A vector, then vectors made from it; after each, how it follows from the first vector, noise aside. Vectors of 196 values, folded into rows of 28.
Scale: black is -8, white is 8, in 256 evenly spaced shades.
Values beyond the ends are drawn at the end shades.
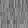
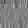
reversed, negated, partly zeroed.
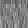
reversed, negated.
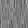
negated, partly zeroed.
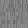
shrunk.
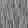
reversed.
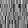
reversed, scaled up.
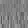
wrapped around, negated, partly zeroed.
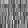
reversed, scaled up.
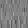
wrapped around, partly zeroed.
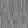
shrunk.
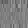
reversed, negated, partly zeroed.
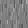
negated, partly zeroed.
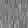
reversed, negated, partly zeroed.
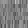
reversed.
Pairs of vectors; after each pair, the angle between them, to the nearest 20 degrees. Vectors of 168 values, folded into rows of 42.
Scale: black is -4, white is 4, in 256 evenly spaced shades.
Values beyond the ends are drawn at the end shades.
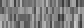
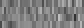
120 degrees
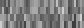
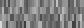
20 degrees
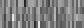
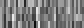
20 degrees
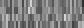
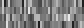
40 degrees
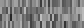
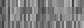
100 degrees
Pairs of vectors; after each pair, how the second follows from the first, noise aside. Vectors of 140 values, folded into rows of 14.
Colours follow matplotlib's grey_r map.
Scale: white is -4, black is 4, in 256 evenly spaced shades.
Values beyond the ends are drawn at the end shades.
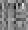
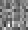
reversed, negated.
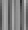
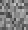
shuffled.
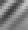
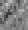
partly zeroed.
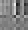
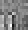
reversed, negated.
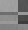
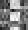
wrapped around, negated, scaled up.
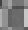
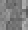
wrapped around, shrunk.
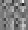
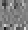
reversed, negated, partly zeroed.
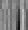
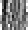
wrapped around, negated, scaled up.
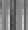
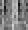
reversed, negated.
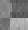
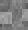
wrapped around, shrunk.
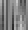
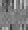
reversed, negated, partly zeroed.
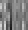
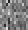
shuffled.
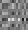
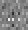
partly zeroed.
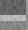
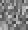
shuffled.
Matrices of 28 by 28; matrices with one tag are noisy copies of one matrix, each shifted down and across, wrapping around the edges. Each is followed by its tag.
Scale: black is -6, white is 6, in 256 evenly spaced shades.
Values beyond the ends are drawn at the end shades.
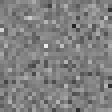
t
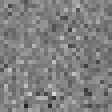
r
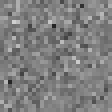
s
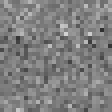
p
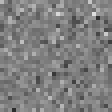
s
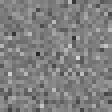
t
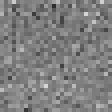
p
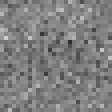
p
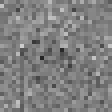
p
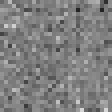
r
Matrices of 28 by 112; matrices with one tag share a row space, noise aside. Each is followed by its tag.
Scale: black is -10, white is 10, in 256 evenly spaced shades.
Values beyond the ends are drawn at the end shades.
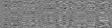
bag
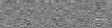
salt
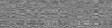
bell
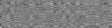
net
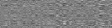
bag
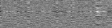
salt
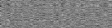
net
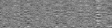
salt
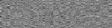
net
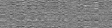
bell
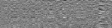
bag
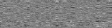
salt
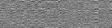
bell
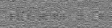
bell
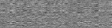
bell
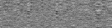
salt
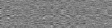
net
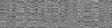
bell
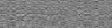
bell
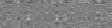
salt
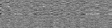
net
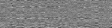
bell
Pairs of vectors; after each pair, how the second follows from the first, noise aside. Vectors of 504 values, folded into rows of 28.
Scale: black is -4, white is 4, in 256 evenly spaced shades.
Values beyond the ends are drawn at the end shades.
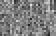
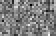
negated.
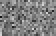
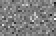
reversed, negated, partly zeroed.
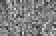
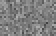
negated, shrunk.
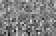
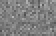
reversed, negated, shrunk.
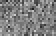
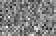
wrapped around, negated.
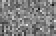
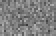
negated, shrunk.
